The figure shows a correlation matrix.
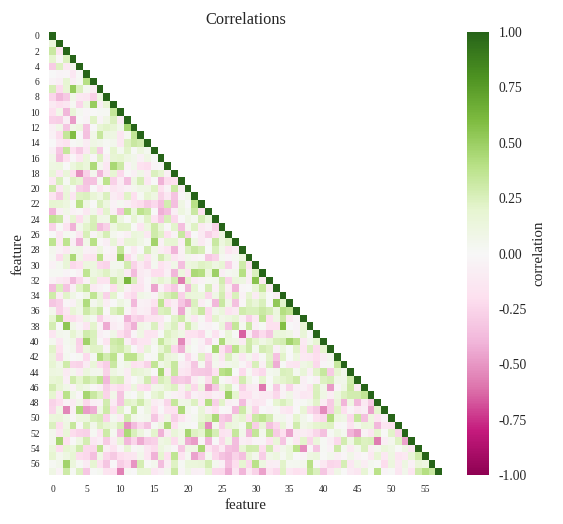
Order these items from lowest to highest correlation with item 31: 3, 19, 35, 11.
11, 3, 19, 35
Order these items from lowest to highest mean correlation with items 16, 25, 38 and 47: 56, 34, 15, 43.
56, 43, 15, 34
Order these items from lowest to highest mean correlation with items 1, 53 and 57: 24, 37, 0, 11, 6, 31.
11, 31, 6, 24, 0, 37
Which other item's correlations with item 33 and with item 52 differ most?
35
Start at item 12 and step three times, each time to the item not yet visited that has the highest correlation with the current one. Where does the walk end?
30
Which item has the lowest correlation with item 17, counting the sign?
23
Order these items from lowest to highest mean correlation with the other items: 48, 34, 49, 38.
49, 48, 38, 34
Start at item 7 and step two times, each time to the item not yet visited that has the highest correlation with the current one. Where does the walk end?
13
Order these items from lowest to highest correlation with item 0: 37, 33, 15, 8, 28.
33, 8, 15, 28, 37
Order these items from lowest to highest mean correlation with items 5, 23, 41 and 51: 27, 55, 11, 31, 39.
55, 11, 39, 27, 31
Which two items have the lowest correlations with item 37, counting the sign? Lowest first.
54, 11
